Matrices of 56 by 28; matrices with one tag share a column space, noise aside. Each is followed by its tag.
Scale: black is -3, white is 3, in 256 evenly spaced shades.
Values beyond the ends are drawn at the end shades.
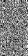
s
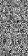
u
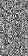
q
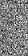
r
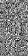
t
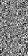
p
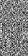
t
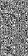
q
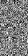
s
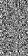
r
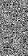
q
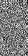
s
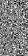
p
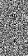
q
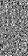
p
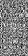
q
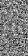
t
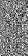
q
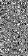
p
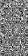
u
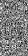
t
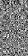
r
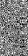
s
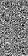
q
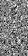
u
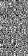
u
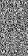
r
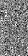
q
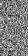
u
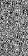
p
